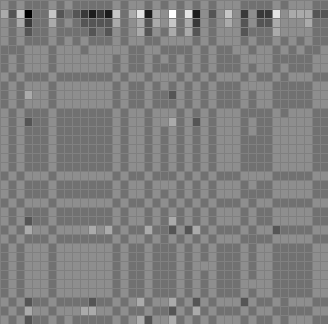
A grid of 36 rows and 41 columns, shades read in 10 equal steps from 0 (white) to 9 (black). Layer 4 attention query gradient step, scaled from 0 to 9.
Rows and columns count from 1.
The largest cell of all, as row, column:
2, 4
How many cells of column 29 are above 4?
16
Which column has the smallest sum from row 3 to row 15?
22
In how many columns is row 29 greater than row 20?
1
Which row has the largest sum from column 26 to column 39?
26
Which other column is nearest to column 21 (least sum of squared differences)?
32
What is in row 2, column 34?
7
